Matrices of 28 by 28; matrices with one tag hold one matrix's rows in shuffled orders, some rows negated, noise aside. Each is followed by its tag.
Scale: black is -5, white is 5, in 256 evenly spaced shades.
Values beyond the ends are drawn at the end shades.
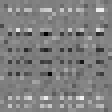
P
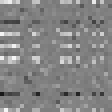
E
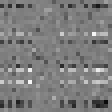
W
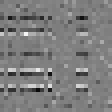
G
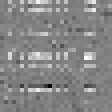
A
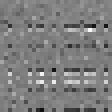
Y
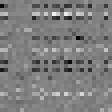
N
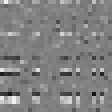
E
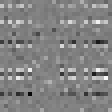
W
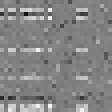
G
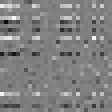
E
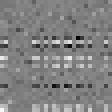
N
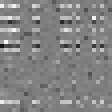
E
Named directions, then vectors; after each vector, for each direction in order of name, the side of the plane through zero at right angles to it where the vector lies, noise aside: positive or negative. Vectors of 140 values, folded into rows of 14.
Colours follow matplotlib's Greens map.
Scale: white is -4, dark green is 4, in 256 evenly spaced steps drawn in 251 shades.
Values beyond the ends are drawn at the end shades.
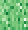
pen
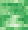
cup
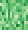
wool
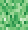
negative, positive, negative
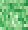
positive, positive, positive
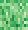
negative, negative, positive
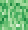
positive, negative, negative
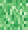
negative, negative, positive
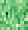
positive, positive, negative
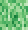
negative, negative, negative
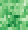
negative, positive, negative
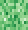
negative, positive, negative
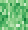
positive, negative, negative
